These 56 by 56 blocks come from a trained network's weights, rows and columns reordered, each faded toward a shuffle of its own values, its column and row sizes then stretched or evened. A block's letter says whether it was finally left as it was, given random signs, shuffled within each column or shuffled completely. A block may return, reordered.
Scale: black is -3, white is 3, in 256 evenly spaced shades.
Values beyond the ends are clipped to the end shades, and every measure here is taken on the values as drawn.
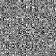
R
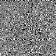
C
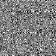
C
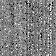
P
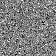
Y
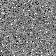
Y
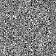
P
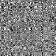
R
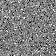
Y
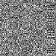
R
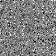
P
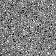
Y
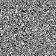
C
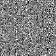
P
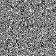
P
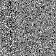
P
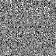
C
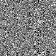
P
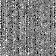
P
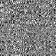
R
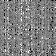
R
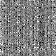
R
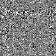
C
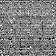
R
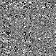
C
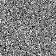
P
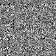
C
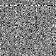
C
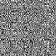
R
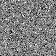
Y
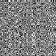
R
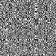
R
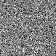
Y
